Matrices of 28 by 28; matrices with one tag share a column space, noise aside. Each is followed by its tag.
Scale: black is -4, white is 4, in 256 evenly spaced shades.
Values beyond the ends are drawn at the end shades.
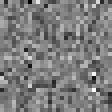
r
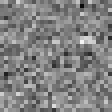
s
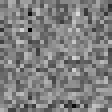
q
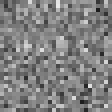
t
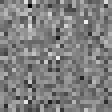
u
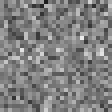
u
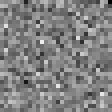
s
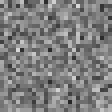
r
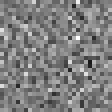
s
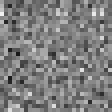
q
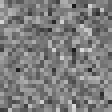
q
